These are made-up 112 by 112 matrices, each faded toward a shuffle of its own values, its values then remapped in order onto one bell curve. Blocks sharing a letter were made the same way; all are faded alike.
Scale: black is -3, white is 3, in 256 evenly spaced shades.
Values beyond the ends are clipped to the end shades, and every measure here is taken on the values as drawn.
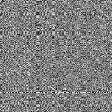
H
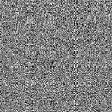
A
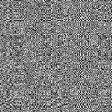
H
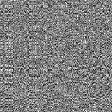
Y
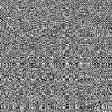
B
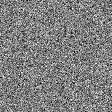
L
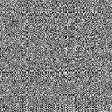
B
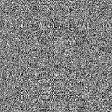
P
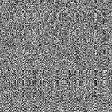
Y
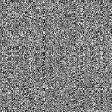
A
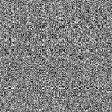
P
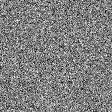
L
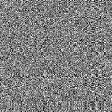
P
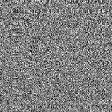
P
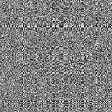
H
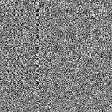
P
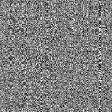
A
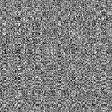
Y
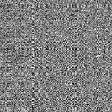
B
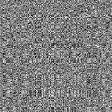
Y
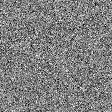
L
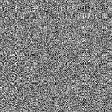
P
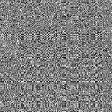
H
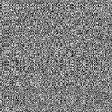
Y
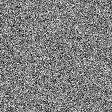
L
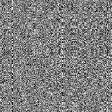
A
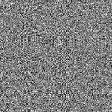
P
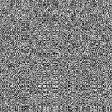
Y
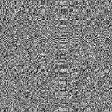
Y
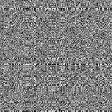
B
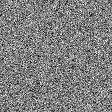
L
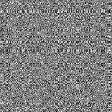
B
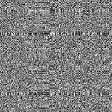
B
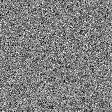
L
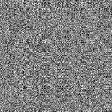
P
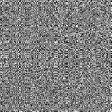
H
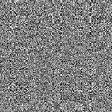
A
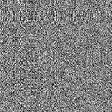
P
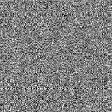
P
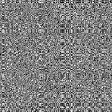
H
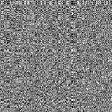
B
